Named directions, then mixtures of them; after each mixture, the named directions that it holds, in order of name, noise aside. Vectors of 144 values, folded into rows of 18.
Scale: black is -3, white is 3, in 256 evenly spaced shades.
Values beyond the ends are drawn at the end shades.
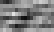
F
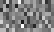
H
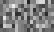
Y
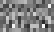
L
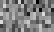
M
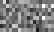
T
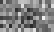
F, H, T.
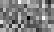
H, T.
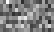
F, H, L.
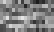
F, M, T.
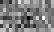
F, H, T.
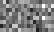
T.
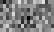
F, H, Y.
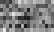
F, H, L.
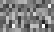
L.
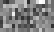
F, Y.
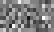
H, L, T.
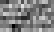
F, M.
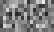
Y.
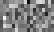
Y.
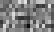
F, L, Y.
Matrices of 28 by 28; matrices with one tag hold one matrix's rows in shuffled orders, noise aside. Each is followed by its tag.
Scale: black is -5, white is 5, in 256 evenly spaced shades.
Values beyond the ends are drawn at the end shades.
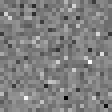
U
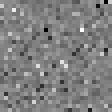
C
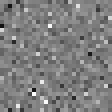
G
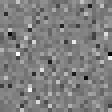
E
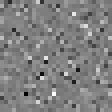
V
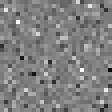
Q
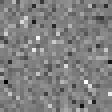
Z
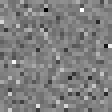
C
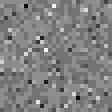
V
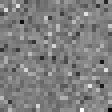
Q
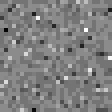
Z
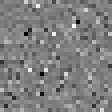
V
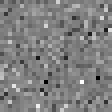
C
